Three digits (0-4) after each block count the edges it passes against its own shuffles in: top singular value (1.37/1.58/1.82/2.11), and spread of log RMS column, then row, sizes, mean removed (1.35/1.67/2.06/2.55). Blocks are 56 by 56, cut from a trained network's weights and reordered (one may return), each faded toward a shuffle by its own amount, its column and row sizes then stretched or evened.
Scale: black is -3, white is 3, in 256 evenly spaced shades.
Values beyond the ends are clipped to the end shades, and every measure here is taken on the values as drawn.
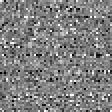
1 1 4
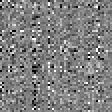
3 4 3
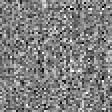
2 2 1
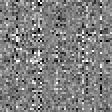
3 4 2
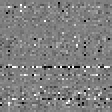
3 1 4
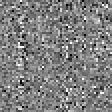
0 3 2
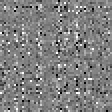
1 4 2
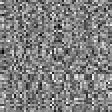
3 2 1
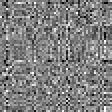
4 3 1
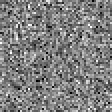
0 0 0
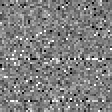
2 0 1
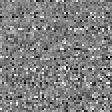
0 1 4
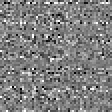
0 2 4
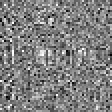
3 2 3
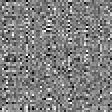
3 4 0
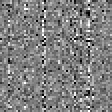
3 4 2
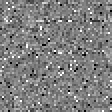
0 0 0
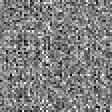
2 1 2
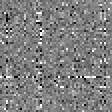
3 3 2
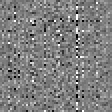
3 4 1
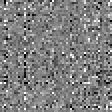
1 4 3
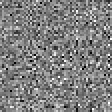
3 2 0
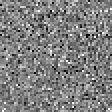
0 0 1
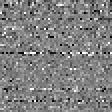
1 0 4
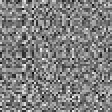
4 3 1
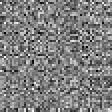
4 2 3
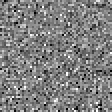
0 0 1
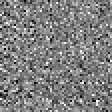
1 2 2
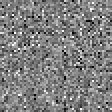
1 2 1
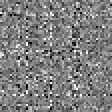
3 3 2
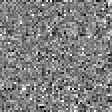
2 0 2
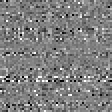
2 0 4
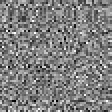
4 0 2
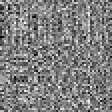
3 2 0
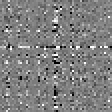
3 4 3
